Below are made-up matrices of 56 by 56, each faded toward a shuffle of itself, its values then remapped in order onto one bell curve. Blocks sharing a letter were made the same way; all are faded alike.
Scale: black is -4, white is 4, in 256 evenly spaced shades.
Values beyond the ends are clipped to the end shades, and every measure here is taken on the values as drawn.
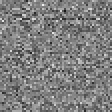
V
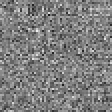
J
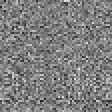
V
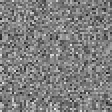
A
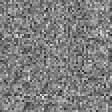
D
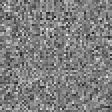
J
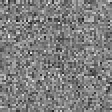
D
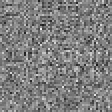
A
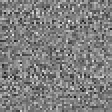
V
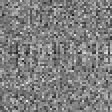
J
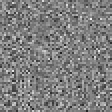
A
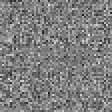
A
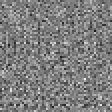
V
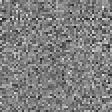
J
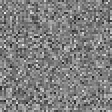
D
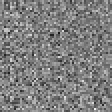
D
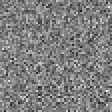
D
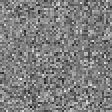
A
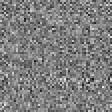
A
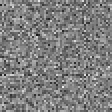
J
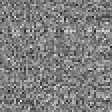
V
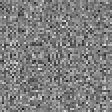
J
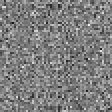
J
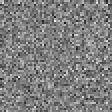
D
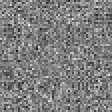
A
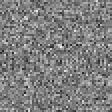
D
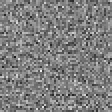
D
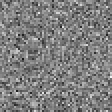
D
